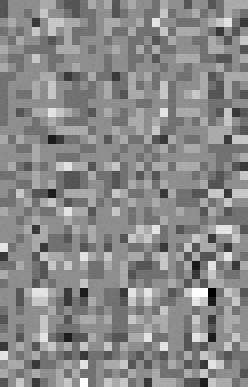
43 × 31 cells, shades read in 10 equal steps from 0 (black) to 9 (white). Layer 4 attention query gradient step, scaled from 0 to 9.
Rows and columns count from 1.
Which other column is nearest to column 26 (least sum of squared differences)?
19
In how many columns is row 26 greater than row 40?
19
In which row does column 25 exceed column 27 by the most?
33
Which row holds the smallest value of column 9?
38
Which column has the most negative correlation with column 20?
31
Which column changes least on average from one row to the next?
13
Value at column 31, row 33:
3
